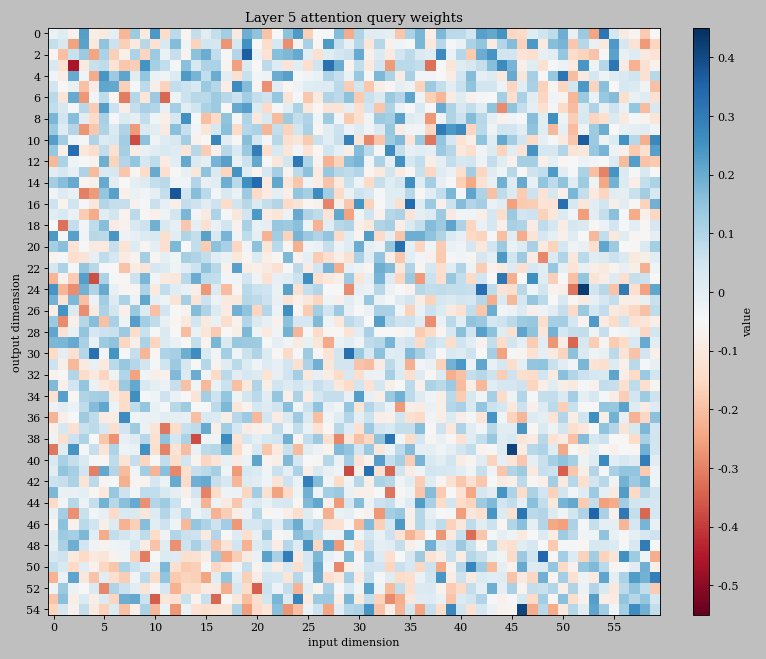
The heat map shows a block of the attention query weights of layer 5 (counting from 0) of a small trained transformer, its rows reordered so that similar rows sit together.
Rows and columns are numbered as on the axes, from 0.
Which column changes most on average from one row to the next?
2
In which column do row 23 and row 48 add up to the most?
25
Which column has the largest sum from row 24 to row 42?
23
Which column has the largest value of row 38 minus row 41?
33
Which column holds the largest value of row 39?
45
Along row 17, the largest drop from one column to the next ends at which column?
29
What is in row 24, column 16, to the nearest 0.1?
0
